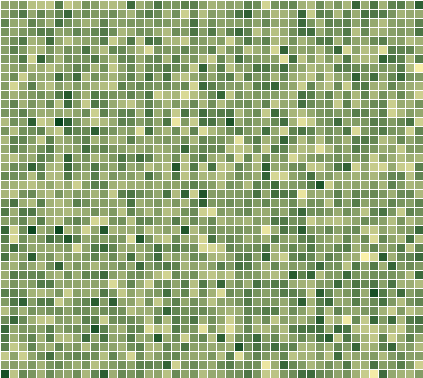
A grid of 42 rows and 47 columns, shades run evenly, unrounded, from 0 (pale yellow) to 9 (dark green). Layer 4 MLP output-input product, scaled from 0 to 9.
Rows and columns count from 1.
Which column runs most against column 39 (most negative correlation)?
40
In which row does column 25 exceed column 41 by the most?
38
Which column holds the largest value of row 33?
42
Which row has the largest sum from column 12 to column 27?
13
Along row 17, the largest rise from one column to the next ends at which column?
31
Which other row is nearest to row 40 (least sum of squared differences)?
35
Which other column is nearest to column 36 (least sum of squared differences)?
28
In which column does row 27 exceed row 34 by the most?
16
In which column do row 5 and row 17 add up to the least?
26
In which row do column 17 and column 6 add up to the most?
5
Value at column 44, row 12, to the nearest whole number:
2
